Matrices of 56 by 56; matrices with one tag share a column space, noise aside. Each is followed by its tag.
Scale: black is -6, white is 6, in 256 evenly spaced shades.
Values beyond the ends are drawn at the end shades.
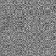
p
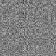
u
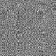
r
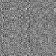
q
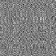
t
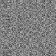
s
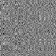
u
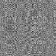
t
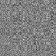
u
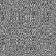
u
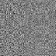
r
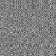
s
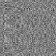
q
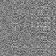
p
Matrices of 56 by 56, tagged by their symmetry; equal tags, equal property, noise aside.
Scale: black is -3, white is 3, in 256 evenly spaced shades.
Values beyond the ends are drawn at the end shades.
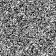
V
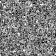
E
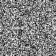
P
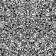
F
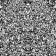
F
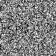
P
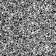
P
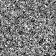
V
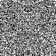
F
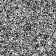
V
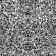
F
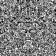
F
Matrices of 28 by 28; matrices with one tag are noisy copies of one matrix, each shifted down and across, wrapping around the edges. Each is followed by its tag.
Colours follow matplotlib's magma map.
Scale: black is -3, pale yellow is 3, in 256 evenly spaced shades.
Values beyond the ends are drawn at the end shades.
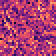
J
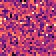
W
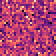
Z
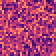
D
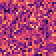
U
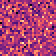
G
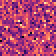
J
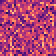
J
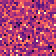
W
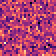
J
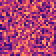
Z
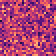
G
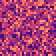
U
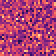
G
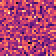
G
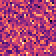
W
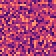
W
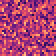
W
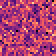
U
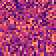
G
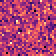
J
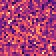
G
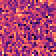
D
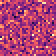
G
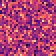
W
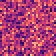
Z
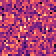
U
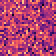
Z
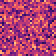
J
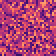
J
